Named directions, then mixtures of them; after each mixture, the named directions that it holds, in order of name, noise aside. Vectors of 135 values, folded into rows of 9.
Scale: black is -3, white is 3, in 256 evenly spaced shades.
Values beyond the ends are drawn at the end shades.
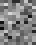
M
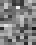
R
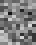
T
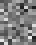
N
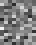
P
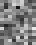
R.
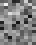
M.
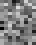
M, R.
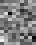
N, T.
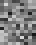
R, T.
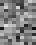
P, R.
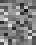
M, N.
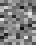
P, T.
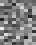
P.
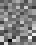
N, P.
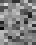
M, T.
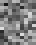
M, T.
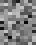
M.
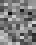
T.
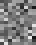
N.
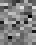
M, P.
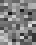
T.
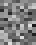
N, T.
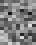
T.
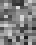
R.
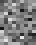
P, T.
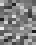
P.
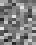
P.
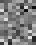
N.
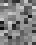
M.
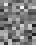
N, T.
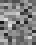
M, N.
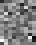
N, T.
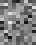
M.
